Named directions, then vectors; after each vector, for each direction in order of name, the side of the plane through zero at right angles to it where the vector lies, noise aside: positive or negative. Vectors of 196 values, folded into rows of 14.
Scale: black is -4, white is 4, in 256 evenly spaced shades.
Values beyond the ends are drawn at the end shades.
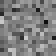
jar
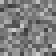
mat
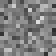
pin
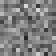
negative, positive, positive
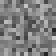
negative, positive, positive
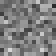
positive, positive, positive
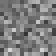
positive, positive, positive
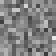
negative, positive, positive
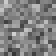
negative, negative, negative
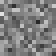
negative, positive, negative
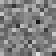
negative, positive, negative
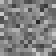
negative, positive, negative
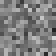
negative, positive, positive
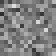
positive, negative, positive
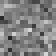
negative, negative, negative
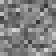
negative, positive, negative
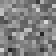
negative, negative, negative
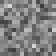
negative, negative, negative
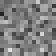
positive, positive, positive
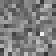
positive, positive, positive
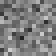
positive, positive, positive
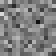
negative, positive, negative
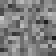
positive, positive, negative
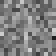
positive, negative, negative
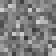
negative, negative, positive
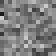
positive, negative, positive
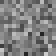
negative, negative, negative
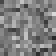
positive, negative, negative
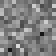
negative, negative, negative
